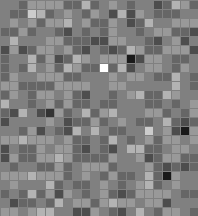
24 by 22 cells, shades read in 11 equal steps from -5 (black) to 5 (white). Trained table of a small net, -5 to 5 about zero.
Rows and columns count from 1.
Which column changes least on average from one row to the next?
18
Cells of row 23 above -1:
16
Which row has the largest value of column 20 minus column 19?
20
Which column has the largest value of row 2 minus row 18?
4
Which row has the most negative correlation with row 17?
7
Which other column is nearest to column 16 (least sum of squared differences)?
5
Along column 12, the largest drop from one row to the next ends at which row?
9
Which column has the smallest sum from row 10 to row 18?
21
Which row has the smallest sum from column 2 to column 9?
13
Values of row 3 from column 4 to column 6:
1 -1 1
